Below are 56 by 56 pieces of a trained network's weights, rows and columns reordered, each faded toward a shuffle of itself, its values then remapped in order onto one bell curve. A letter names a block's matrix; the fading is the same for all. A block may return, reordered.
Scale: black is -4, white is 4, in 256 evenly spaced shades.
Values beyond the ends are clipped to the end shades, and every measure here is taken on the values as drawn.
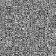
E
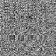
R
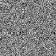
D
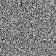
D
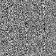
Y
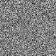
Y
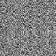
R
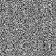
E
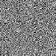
D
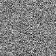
Y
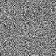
E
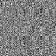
R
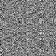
E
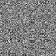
D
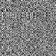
R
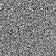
D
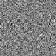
E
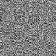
E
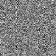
Y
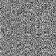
E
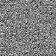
Y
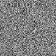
Y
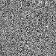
Y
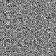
E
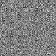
E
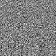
D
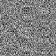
E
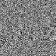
D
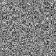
Y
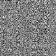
Y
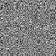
R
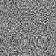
E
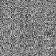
R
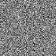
Y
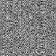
E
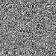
D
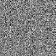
Y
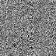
Y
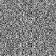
R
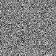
Y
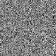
Y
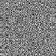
R
